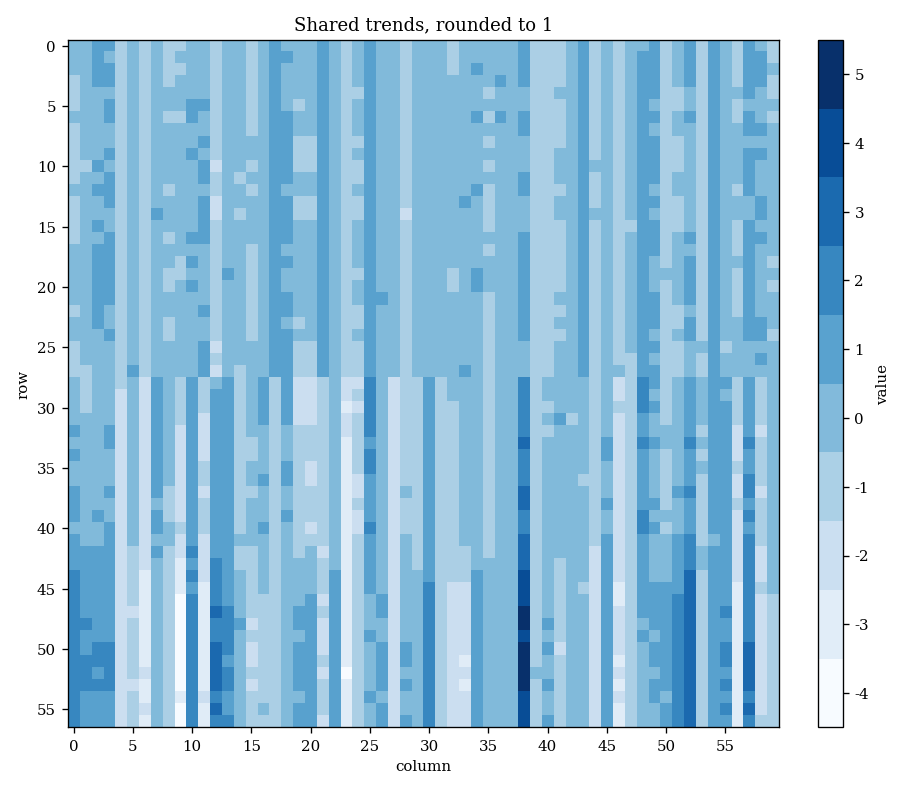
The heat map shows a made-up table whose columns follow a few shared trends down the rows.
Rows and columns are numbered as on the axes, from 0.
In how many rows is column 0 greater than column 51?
7
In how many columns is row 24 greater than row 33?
21
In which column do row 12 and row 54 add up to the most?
38
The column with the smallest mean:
23
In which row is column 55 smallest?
25
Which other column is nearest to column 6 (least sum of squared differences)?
46
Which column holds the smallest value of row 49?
9
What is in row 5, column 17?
1
